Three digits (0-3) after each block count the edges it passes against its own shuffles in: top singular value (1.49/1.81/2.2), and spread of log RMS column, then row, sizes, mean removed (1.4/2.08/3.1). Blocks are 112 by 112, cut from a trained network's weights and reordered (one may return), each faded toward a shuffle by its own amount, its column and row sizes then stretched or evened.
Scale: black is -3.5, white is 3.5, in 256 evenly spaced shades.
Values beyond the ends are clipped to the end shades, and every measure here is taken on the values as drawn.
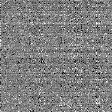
2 2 0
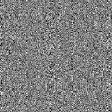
2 2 0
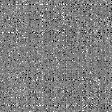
1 2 2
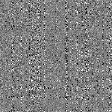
0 3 2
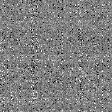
0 2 1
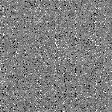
0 2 0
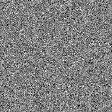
0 1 1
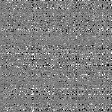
1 2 3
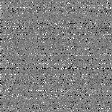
1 1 3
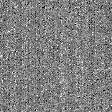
1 1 0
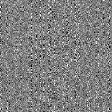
2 3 0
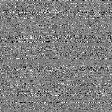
1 0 3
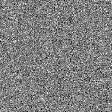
1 1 0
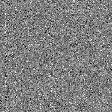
0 1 0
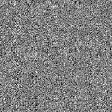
2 2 1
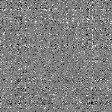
0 2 2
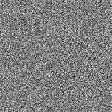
2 0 0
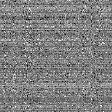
3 2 1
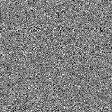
1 1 2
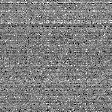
3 1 2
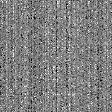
3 2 1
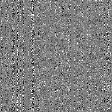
1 3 1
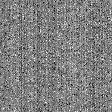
2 1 0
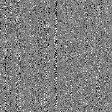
0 3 0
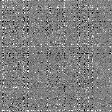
2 3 2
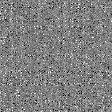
0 1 2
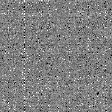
1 2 0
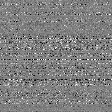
1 0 3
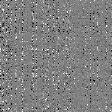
0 3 1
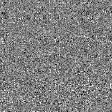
0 2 2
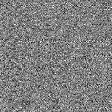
2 0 2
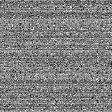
3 1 0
